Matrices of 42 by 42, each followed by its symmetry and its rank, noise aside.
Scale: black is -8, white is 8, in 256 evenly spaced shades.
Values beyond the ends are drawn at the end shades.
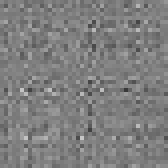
no symmetry, rank four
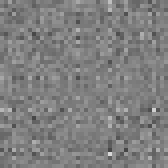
symmetric, rank four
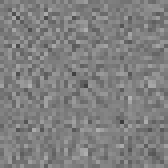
symmetric, rank five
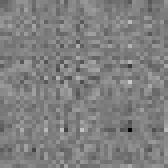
symmetric, rank three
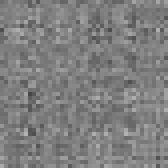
no symmetry, rank four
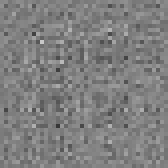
symmetric, rank four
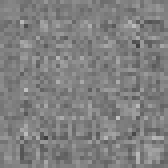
symmetric, rank five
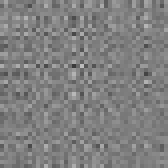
no symmetry, rank three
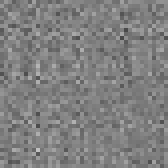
no symmetry, rank four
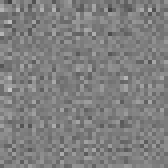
no symmetry, rank five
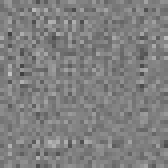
antisymmetric, rank four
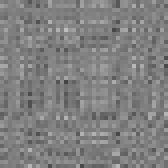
no symmetry, rank three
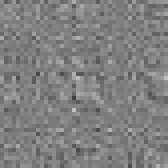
no symmetry, rank three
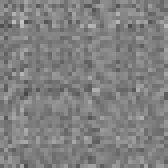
no symmetry, rank four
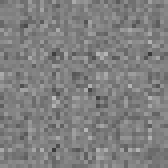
symmetric, rank five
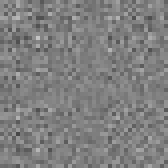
symmetric, rank four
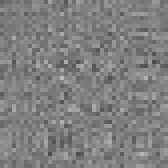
no symmetry, rank five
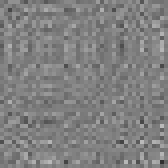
symmetric, rank three
